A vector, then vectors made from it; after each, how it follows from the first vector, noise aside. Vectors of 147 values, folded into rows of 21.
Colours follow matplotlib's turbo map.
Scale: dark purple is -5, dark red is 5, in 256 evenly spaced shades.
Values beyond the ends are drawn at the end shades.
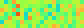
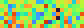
wrapped around, negated, scaled up.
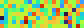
reversed, negated, scaled up.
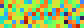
reversed, negated, scaled up.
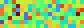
scaled up.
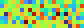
reversed, negated, scaled up.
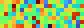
wrapped around, scaled up.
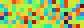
reversed, negated, scaled up.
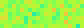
reversed, shrunk.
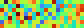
scaled up.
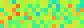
sign-scrambled.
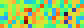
reversed, negated, scaled up.
